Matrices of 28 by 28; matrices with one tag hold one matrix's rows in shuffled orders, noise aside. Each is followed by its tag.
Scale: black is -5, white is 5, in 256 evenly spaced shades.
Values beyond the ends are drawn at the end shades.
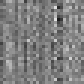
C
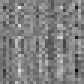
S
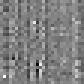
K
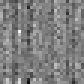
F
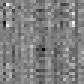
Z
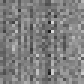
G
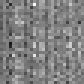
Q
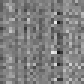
C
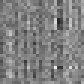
C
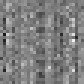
Z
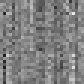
Z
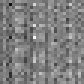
Q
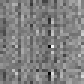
G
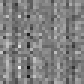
F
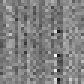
C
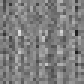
S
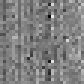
G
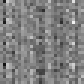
Z
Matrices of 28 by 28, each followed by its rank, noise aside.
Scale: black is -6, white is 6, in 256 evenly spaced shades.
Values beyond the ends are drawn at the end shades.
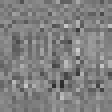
four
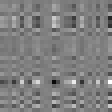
one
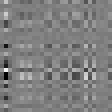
one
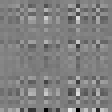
one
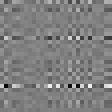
one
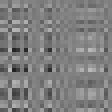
one
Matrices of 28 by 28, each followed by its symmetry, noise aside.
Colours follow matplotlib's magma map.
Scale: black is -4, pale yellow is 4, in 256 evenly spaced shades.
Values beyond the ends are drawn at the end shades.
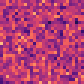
symmetric across the other diagonal.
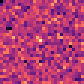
symmetric.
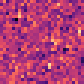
antisymmetric.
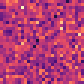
antisymmetric.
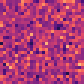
no symmetry.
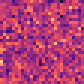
antisymmetric.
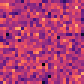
symmetric across the other diagonal.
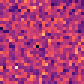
symmetric across the other diagonal.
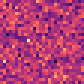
no symmetry.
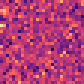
antisymmetric.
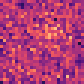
symmetric across the other diagonal.
